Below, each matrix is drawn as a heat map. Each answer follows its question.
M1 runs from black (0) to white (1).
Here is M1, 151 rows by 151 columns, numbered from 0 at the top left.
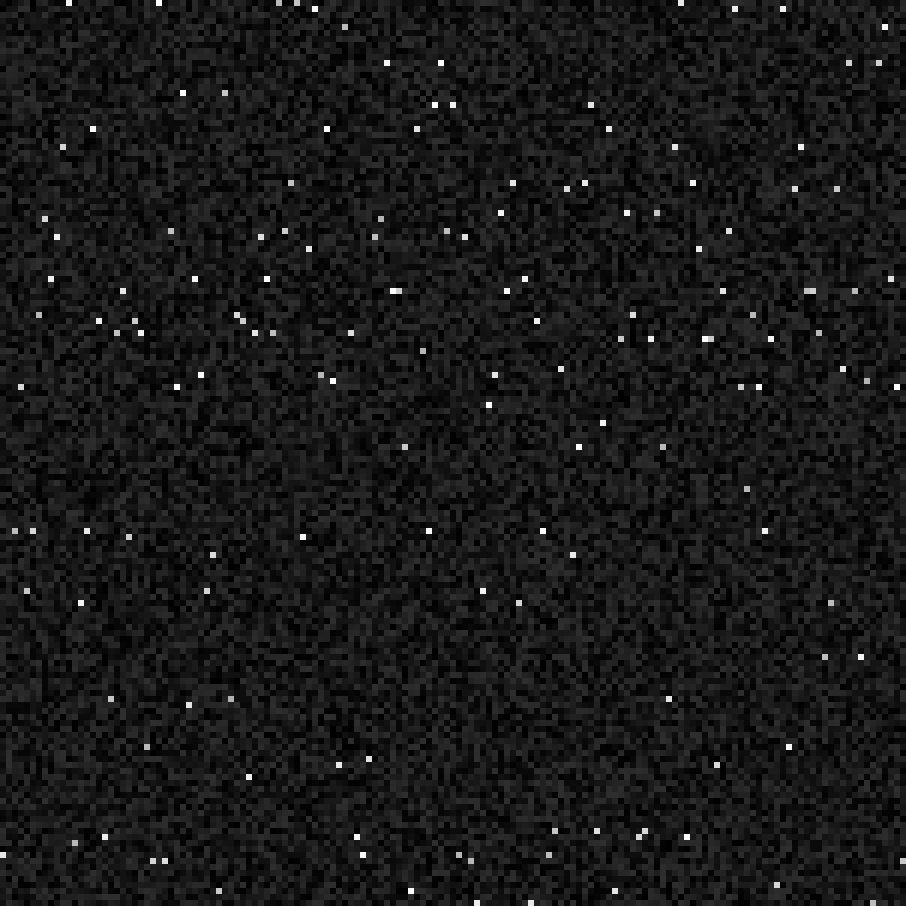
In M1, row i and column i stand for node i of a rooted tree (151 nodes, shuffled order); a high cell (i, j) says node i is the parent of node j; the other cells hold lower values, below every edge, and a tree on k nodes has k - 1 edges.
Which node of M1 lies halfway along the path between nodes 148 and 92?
58
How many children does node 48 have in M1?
8
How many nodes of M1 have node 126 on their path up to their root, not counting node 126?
4
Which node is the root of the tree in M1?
1
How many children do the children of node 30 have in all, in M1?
8
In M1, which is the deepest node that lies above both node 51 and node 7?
36
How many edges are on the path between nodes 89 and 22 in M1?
2
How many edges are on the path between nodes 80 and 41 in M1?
5
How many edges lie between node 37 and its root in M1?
8
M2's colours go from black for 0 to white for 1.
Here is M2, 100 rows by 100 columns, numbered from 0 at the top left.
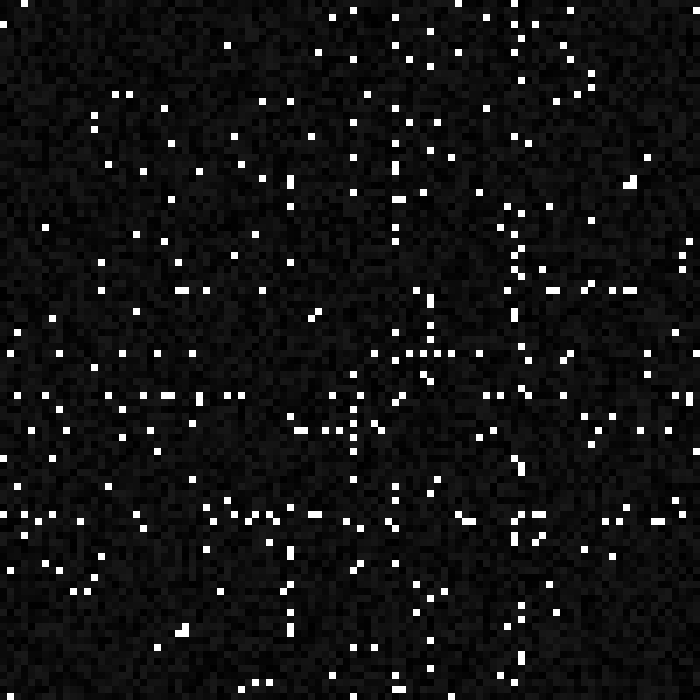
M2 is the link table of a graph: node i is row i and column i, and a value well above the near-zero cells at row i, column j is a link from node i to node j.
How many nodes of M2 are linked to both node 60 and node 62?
1
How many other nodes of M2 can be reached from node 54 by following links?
12
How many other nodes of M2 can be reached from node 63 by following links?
5
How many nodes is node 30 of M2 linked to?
1
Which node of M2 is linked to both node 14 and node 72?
node 41
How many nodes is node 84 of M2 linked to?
5
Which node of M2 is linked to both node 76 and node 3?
node 73
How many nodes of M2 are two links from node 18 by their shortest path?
3
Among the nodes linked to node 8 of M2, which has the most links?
node 50
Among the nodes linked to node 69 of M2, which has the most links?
node 56
